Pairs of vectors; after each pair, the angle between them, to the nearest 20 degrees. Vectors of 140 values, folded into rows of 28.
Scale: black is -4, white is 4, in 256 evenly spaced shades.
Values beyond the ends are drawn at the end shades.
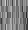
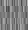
60 degrees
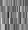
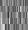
20 degrees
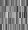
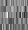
40 degrees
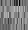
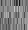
20 degrees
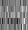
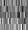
140 degrees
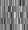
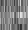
120 degrees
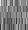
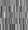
80 degrees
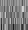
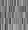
140 degrees
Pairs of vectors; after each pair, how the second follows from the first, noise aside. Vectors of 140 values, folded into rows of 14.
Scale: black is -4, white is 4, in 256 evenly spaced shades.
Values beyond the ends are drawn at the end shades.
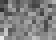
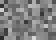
sign-scrambled.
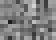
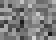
shuffled.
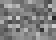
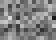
sign-scrambled.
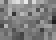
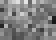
copied.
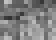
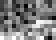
reversed, negated, scaled up.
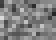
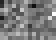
sign-scrambled.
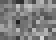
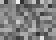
sign-scrambled.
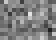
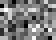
reversed, negated, scaled up.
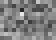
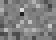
negated, partly zeroed.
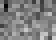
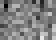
copied.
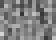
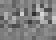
negated, partly zeroed.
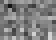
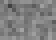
shrunk.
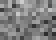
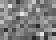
reversed, negated.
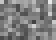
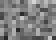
reversed, negated.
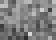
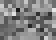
wrapped around, negated.
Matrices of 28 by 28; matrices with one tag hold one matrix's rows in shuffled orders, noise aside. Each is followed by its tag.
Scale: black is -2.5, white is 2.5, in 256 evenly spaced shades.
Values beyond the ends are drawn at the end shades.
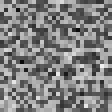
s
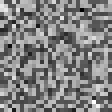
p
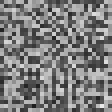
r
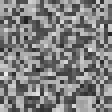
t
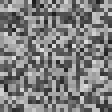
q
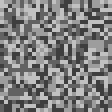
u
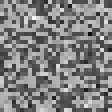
s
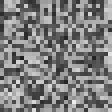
r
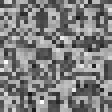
s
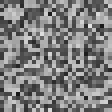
r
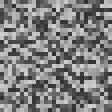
s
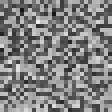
u
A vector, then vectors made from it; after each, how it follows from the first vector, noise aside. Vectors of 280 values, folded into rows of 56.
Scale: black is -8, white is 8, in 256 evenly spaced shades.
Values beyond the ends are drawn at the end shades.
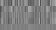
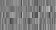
wrapped around, negated.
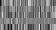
wrapped around, scaled up.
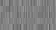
wrapped around, shrunk.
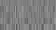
reversed, negated, shrunk.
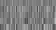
reversed, negated.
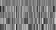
reversed, negated, scaled up.
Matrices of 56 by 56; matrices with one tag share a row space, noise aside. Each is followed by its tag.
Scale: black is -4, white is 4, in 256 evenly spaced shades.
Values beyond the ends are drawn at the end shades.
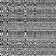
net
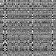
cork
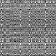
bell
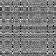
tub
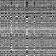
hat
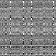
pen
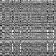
tub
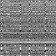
bell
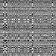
cork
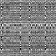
bell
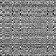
tub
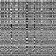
hat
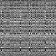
bell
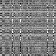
tub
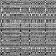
bell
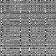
bell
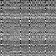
bell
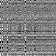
net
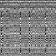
bell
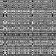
cork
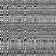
net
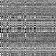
net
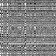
net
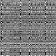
bell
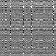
pen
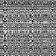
cork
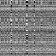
hat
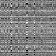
hat
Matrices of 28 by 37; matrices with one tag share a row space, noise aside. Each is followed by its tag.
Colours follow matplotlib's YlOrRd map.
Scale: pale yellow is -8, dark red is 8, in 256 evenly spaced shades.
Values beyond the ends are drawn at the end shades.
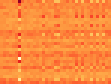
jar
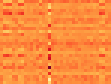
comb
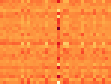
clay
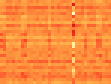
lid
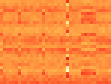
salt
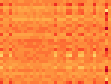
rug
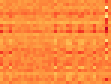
rug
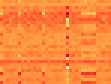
salt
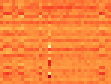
comb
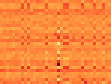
clay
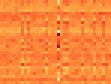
clay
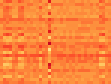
comb
